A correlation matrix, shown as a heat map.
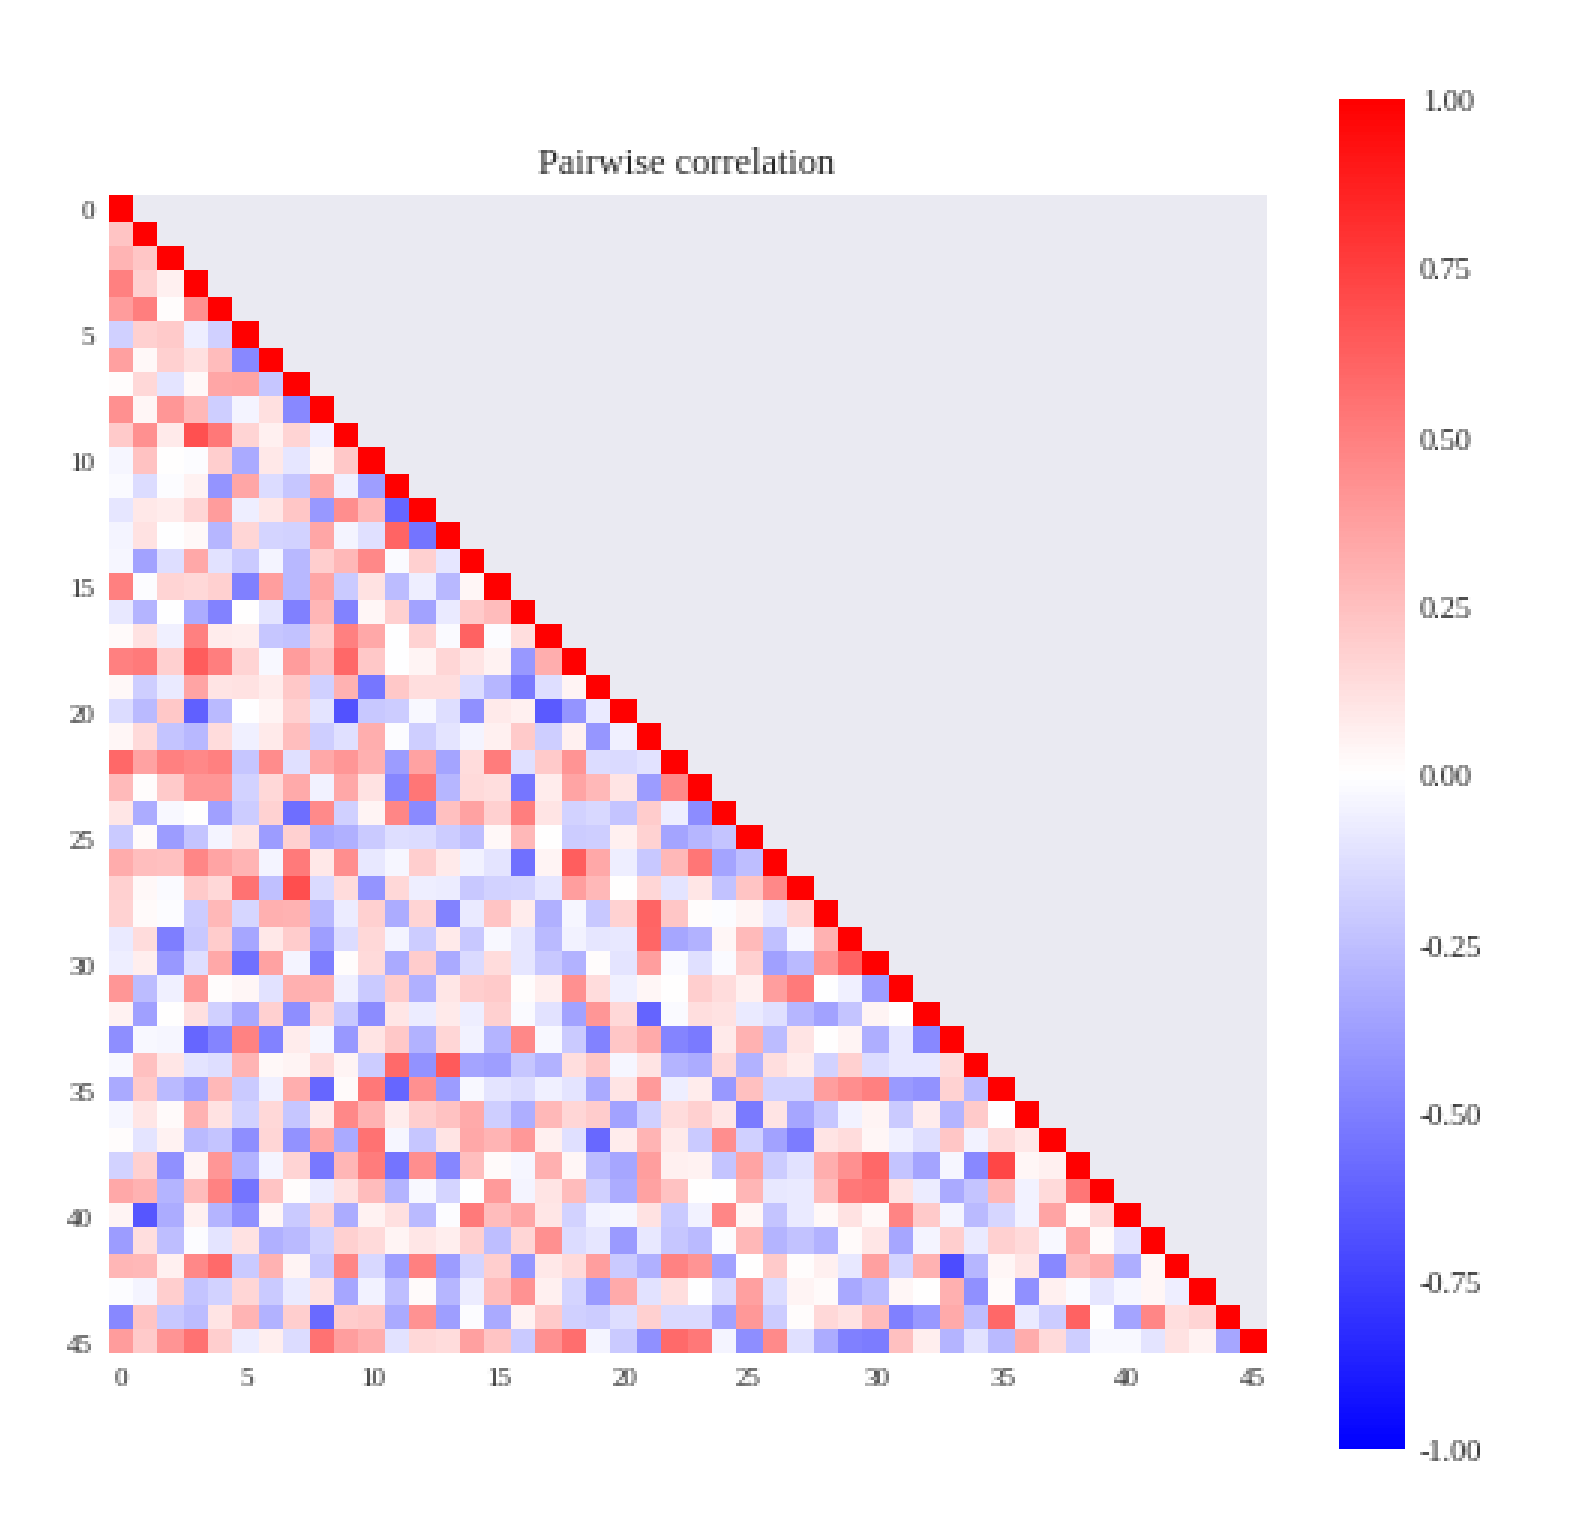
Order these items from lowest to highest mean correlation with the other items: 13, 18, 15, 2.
13, 2, 15, 18
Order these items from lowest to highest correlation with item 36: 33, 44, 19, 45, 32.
33, 44, 32, 19, 45
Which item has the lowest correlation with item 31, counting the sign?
44
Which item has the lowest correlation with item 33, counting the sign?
42
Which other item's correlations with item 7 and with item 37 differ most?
27
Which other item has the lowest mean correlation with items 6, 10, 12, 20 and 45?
11
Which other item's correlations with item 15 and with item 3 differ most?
9
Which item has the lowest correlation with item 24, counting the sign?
7
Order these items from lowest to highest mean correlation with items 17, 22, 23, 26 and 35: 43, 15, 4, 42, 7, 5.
5, 43, 15, 7, 42, 4
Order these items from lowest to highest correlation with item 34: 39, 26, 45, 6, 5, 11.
39, 45, 6, 26, 5, 11
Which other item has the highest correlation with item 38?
35
